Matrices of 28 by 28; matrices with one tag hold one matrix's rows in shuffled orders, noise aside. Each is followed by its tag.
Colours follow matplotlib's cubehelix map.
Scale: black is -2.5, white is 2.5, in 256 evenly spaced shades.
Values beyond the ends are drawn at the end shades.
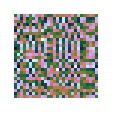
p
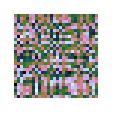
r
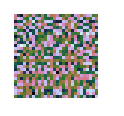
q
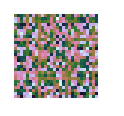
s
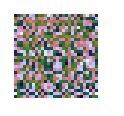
q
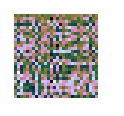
r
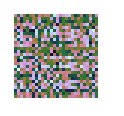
r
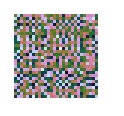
p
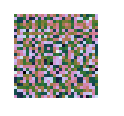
q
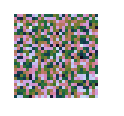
s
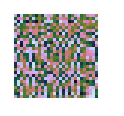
p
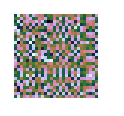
p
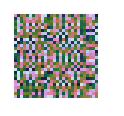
p
